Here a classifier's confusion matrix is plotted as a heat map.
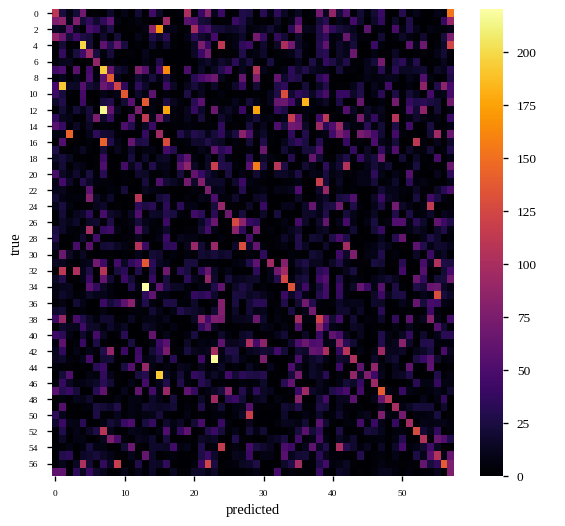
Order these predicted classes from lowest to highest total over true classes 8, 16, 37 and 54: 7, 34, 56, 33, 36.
56, 36, 33, 34, 7
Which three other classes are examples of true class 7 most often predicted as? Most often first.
16, 29, 12
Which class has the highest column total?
7
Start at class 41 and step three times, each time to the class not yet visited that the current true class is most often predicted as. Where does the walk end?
47
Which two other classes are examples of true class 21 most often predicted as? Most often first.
38, 19
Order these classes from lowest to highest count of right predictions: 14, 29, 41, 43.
14, 29, 41, 43
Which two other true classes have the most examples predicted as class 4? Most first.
56, 0
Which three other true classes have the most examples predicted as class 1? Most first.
9, 32, 38
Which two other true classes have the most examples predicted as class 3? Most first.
32, 1
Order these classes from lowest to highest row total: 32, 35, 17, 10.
17, 35, 10, 32
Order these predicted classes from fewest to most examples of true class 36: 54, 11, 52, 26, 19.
19, 26, 54, 52, 11
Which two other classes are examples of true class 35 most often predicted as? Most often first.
55, 14
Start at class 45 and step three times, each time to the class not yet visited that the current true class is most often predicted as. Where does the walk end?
20
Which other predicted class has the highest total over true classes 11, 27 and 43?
23
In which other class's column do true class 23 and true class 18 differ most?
12
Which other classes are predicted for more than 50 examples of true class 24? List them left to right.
37, 41, 49, 54
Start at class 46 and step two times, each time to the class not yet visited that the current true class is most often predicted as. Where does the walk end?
13
